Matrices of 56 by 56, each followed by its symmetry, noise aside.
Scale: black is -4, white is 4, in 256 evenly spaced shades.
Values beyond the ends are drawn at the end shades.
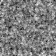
no symmetry.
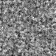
antisymmetric.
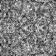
mirrored top to bottom.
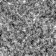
no symmetry.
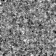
antisymmetric.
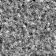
antisymmetric.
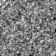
symmetric.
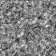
symmetric.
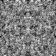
mirrored left to right.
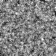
symmetric across the other diagonal.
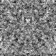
mirrored left to right.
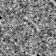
symmetric across the other diagonal.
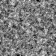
same after a half turn.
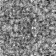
mirrored top to bottom.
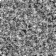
symmetric across the other diagonal.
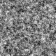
antisymmetric.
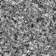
no symmetry.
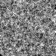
no symmetry.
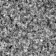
no symmetry.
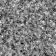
antisymmetric.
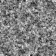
same after a half turn.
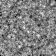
symmetric across the other diagonal.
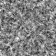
symmetric across the other diagonal.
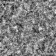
same after a half turn.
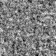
antisymmetric.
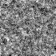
no symmetry.
